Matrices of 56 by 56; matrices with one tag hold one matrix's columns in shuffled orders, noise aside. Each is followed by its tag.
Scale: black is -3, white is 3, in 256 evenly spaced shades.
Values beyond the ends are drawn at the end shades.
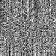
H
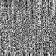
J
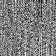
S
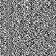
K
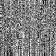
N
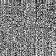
S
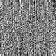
J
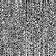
S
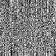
H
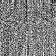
S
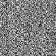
K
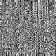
J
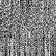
N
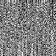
S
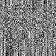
N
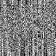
N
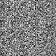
K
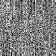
J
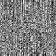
J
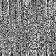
J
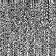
S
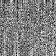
S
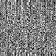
J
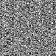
K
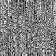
J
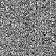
K
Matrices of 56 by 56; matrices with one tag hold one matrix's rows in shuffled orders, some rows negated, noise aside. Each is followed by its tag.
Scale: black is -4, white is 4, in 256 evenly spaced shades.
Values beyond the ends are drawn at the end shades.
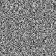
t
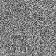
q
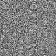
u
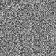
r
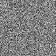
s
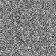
r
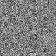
u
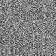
t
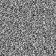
t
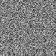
t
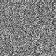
q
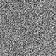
q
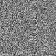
u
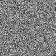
s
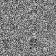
u
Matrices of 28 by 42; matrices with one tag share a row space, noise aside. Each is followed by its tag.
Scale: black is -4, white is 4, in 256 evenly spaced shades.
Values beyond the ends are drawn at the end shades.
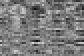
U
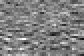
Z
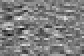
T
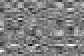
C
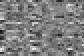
C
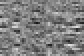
U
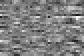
U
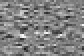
T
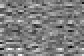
C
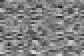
C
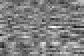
Z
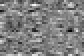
C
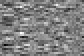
T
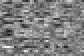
T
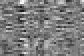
T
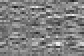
U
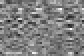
C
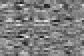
T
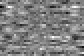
Z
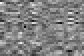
C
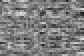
Z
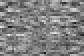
Z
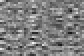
C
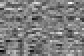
C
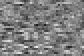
T
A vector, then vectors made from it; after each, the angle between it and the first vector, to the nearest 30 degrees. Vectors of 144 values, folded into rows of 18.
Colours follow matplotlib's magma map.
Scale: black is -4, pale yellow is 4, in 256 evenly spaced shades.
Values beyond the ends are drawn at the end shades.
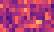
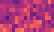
30 degrees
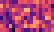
30 degrees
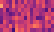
60 degrees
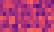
90 degrees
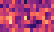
150 degrees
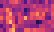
150 degrees
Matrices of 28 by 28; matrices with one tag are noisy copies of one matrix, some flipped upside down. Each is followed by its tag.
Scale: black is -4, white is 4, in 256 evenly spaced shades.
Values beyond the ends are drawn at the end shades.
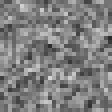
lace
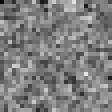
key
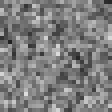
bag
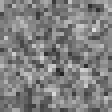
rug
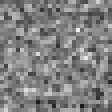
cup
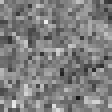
bag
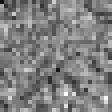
key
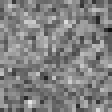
cup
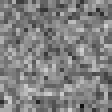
cup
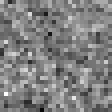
rug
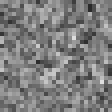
lace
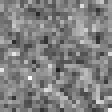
rug
